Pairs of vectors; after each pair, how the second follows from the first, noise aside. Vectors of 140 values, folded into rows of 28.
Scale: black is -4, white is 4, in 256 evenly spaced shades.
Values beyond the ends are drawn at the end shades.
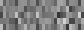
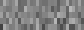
negated, shrunk.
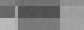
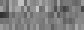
wrapped around, negated, partly zeroed.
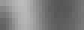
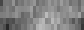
wrapped around, negated, partly zeroed.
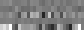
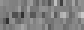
wrapped around, negated, shrunk.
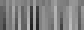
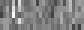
wrapped around, negated, partly zeroed.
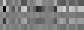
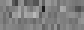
wrapped around, negated, partly zeroed.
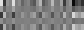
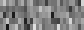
shuffled.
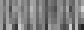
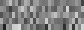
sign-scrambled.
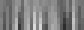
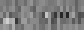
wrapped around, negated, partly zeroed.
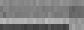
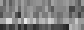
copied.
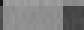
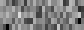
shuffled.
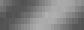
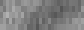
negated, shrunk.
